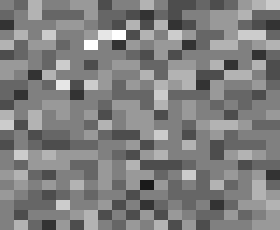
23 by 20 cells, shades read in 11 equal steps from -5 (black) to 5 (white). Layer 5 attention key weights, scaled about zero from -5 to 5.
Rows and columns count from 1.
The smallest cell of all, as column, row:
11, 19
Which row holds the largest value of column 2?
16
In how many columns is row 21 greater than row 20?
9
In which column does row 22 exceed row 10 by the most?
6
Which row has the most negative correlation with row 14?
17
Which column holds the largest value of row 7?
5
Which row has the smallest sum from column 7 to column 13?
2
